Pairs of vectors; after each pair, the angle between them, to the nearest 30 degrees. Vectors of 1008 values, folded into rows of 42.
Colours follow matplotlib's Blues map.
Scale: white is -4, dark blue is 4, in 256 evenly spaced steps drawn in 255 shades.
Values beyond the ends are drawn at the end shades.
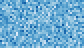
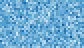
30 degrees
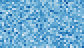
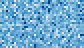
90 degrees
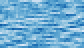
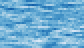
90 degrees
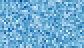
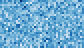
60 degrees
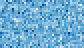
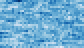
60 degrees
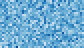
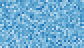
60 degrees
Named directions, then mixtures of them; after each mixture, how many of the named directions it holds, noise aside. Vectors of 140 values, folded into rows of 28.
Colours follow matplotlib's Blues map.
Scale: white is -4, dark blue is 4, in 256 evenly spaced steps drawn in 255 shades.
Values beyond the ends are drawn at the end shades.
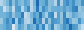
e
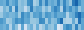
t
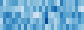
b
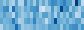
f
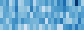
two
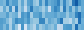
one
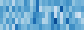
four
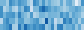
four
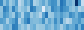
four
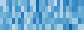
two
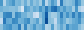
one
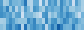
three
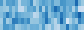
two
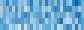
one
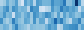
two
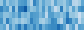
two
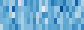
one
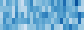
four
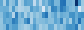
three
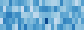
four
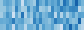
three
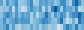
two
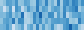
two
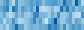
two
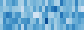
one
